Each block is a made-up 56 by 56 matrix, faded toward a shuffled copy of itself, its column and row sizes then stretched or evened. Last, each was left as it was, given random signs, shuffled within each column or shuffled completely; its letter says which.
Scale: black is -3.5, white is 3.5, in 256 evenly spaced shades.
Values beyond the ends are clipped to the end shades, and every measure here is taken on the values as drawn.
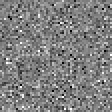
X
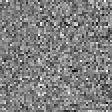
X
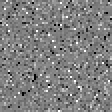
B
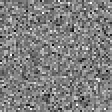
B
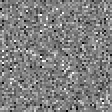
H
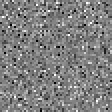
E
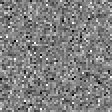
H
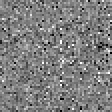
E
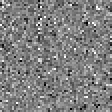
H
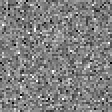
B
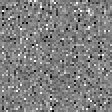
H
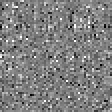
X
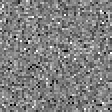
B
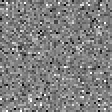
E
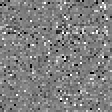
X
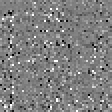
X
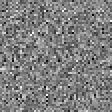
X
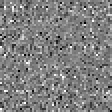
X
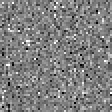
H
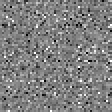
X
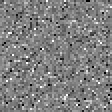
B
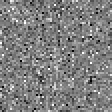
H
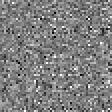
X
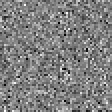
E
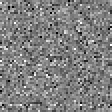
E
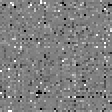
X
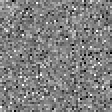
B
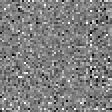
X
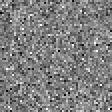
B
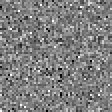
E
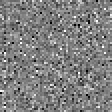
H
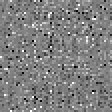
X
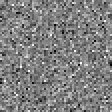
H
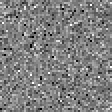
B
